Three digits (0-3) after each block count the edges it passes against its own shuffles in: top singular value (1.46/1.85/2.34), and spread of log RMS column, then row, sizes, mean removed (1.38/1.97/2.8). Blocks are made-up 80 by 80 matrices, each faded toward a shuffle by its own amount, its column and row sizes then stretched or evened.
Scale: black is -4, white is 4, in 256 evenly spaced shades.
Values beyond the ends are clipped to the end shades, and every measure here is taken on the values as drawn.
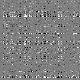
3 2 3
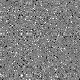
2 0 0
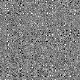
0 2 2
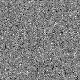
1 0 0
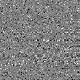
2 0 1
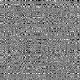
3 1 3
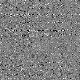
1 1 2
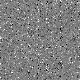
0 1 0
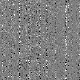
1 3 0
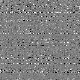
1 1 3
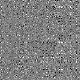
2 2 2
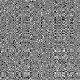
3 2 0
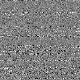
1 0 3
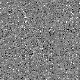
1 1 1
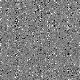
1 2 1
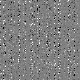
0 3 0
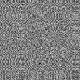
3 1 1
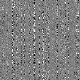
2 3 0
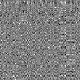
3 1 2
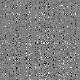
0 3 2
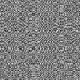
3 0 3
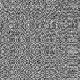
3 0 0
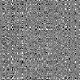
3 3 2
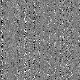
0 3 0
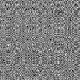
3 0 1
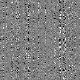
2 3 1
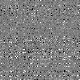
1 2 3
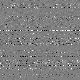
1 0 3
